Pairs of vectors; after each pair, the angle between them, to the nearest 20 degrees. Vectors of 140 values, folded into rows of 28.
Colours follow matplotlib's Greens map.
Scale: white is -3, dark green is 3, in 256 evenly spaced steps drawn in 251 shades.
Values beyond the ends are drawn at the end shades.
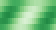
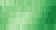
60 degrees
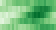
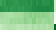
80 degrees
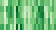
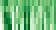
120 degrees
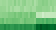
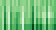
60 degrees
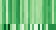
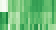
120 degrees
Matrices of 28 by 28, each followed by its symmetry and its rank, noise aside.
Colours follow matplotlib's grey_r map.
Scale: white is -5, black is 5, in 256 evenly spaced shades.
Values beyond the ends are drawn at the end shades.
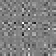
symmetric, rank two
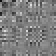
symmetric, rank three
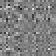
no symmetry, rank three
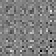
symmetric, rank three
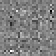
antisymmetric, rank four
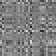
antisymmetric, rank two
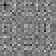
symmetric, rank three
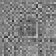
symmetric, rank four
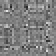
antisymmetric, rank four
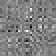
antisymmetric, rank two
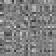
antisymmetric, rank four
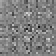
no symmetry, rank four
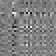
no symmetry, rank two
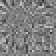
antisymmetric, rank four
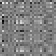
no symmetry, rank two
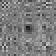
symmetric, rank four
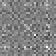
symmetric, rank three
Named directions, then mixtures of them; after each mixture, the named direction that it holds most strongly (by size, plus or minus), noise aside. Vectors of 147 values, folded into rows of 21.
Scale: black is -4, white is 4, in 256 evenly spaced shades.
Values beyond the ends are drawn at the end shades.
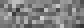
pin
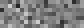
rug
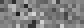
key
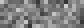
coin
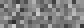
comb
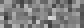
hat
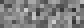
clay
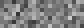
comb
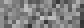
hat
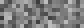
hat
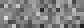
comb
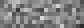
pin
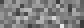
pin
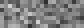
rug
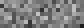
pin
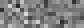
rug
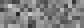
key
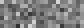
key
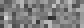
hat
